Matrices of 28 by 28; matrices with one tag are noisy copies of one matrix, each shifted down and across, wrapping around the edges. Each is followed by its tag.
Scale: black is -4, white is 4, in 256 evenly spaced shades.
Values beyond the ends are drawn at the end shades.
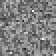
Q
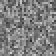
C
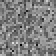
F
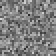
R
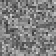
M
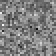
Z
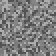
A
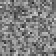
Q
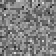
R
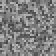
Q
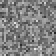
R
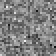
M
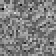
A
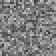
R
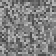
Q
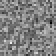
C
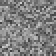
A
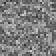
M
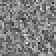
Q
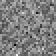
A
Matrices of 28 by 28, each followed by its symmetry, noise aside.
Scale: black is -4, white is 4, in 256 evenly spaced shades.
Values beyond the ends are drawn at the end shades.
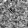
no symmetry.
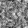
mirrored top to bottom.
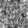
same after a half turn.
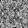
mirrored top to bottom.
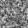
no symmetry.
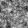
symmetric.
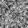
symmetric.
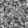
no symmetry.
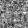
antisymmetric.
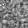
antisymmetric.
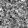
antisymmetric.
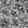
symmetric across the other diagonal.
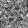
same after a half turn.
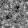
symmetric.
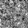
antisymmetric.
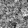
antisymmetric.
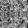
mirrored top to bottom.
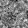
symmetric across the other diagonal.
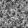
same after a half turn.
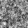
symmetric across the other diagonal.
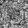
symmetric.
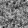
same after a half turn.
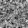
same after a half turn.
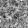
symmetric.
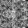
mirrored top to bottom.
